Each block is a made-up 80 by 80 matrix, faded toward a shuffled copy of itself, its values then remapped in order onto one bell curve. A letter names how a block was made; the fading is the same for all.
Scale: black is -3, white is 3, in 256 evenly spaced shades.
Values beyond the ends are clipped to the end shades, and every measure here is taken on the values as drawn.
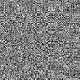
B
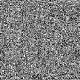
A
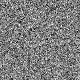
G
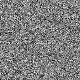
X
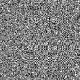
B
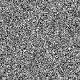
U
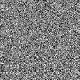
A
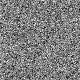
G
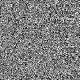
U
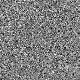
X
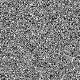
X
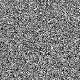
U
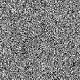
A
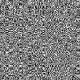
B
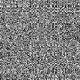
B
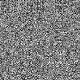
A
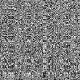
B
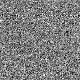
X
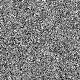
G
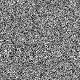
X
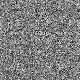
U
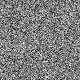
G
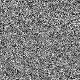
X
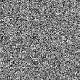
U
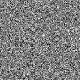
A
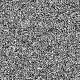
G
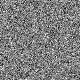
G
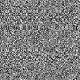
B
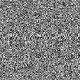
B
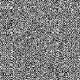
B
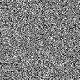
A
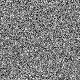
X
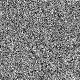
G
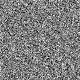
X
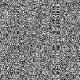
B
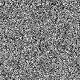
U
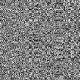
B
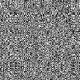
B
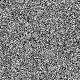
G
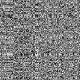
B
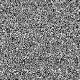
U
